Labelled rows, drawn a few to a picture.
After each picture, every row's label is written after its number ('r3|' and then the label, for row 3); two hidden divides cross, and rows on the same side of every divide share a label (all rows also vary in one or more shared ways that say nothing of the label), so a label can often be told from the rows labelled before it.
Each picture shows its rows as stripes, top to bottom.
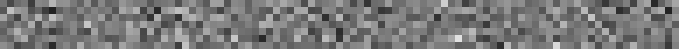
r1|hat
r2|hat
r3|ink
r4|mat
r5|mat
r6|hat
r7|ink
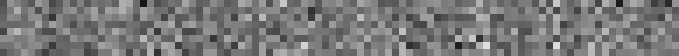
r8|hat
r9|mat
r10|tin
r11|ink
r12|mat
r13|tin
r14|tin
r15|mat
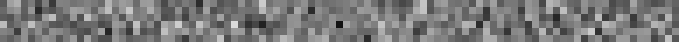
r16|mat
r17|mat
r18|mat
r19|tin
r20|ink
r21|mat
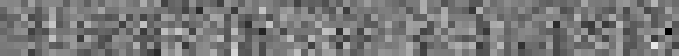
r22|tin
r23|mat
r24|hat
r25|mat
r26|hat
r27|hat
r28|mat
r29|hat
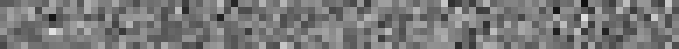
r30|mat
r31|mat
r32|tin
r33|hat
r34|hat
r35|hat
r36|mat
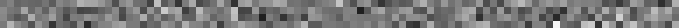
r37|hat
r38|tin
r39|tin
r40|ink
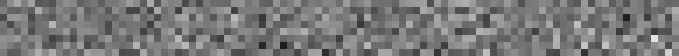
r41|mat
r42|ink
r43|hat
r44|hat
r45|hat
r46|tin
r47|ink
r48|tin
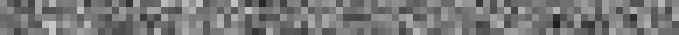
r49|ink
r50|ink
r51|hat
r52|hat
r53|ink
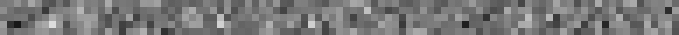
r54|tin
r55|ink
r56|hat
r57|ink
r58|tin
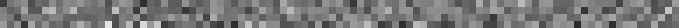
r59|hat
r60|mat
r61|ink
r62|tin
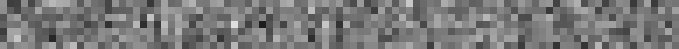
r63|hat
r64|ink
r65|mat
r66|hat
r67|mat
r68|mat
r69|mat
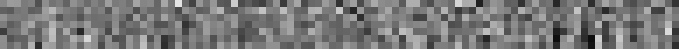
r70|mat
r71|hat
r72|tin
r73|mat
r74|mat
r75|mat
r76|mat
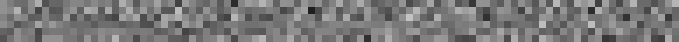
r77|ink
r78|mat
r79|hat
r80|ink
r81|mat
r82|mat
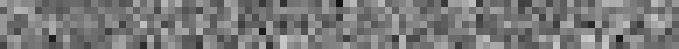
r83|tin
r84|mat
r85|tin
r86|tin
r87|ink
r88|mat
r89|mat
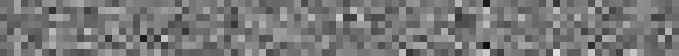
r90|hat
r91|tin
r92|hat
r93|tin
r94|mat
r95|hat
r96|hat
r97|tin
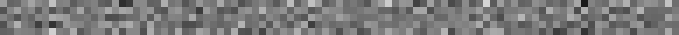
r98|tin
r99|mat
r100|ink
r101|mat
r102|mat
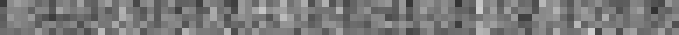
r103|mat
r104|hat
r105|mat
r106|mat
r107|ink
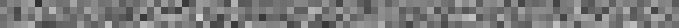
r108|mat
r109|ink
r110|ink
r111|tin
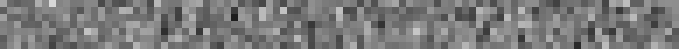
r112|ink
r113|hat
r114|ink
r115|hat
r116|mat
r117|mat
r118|tin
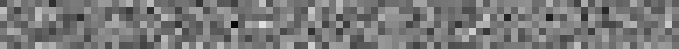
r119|mat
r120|ink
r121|tin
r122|tin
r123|mat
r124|mat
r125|ink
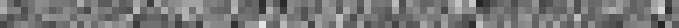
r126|ink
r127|ink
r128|hat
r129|mat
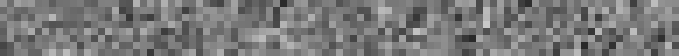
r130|tin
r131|tin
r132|ink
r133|tin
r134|mat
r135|hat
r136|mat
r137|hat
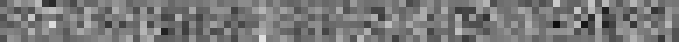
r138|tin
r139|hat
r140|mat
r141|mat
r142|tin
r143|mat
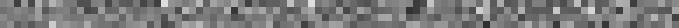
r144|ink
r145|ink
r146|tin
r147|hat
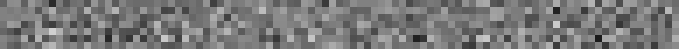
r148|tin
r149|mat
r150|hat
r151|ink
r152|ink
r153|ink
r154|hat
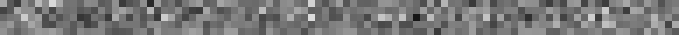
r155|ink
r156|mat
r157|tin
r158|ink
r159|ink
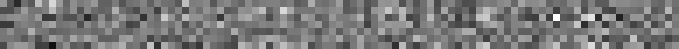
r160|ink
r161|mat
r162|ink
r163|mat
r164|tin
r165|hat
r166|mat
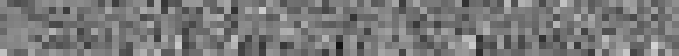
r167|ink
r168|tin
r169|hat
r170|tin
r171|mat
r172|mat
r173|tin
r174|tin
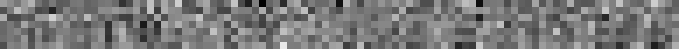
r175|tin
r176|mat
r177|ink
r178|hat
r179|hat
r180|hat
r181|hat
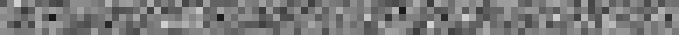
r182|mat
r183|ink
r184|ink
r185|ink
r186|tin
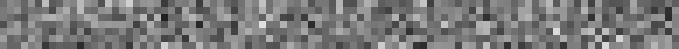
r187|mat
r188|hat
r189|ink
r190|mat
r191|ink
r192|tin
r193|tin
